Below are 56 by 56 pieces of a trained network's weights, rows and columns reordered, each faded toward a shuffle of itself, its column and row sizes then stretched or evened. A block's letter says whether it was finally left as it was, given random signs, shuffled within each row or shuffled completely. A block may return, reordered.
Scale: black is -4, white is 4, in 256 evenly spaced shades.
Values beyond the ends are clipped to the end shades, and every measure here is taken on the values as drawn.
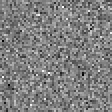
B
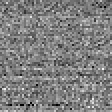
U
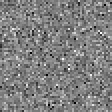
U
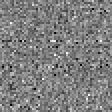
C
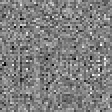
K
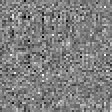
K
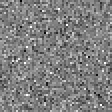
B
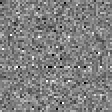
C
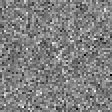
B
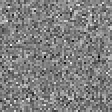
U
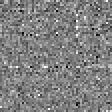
C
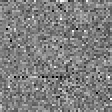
C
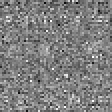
K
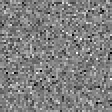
U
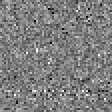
C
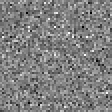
U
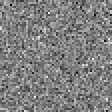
B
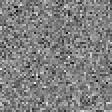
U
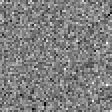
B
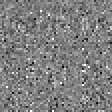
K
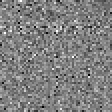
C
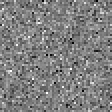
B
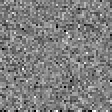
C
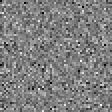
K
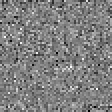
U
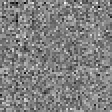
C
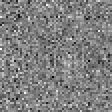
K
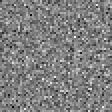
B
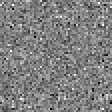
C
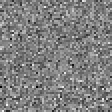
U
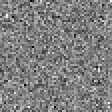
U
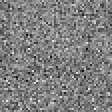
B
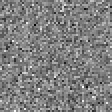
B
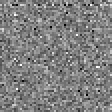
C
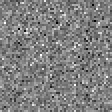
B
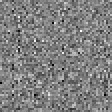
K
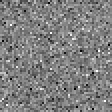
B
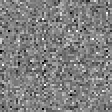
K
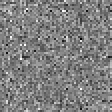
C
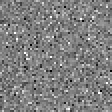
B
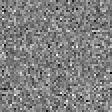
C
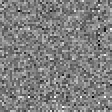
C
